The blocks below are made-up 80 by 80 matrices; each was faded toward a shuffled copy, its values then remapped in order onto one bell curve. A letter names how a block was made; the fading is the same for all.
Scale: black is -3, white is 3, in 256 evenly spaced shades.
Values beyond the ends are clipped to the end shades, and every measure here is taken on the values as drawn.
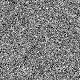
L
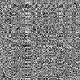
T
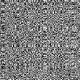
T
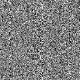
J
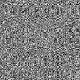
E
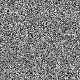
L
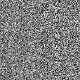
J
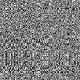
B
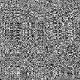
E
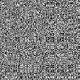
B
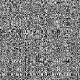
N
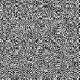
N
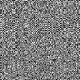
T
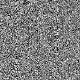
J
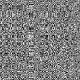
T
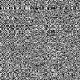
E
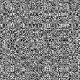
B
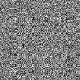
E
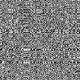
E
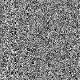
J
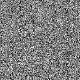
J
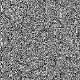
J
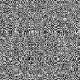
T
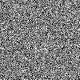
L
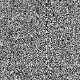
J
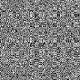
T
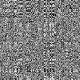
N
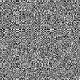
E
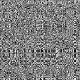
N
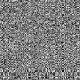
E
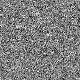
L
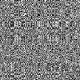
T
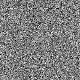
L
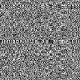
E
